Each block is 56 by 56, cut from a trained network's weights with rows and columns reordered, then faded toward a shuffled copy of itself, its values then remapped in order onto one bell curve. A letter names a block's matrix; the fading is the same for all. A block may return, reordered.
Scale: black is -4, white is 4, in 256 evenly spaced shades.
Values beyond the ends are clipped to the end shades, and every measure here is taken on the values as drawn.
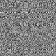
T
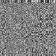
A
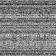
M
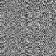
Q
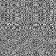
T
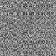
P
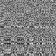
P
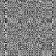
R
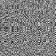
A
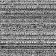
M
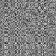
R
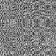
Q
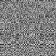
P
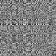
P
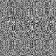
A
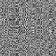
A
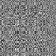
R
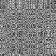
Q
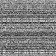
M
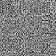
A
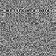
T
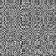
R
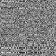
T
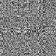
A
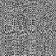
A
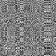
R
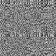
T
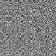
A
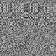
P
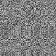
A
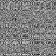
T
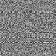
P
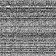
M
